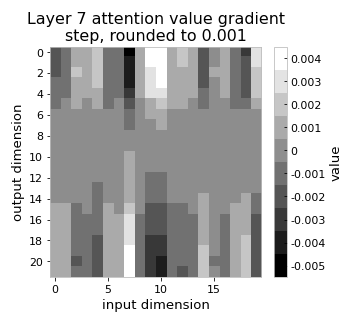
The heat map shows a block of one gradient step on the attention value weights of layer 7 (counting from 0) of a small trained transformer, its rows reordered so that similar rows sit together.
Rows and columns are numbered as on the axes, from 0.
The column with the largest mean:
7
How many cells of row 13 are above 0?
1
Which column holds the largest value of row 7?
10
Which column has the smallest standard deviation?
15
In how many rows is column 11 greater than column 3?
1
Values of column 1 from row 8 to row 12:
0 0 0 0 0
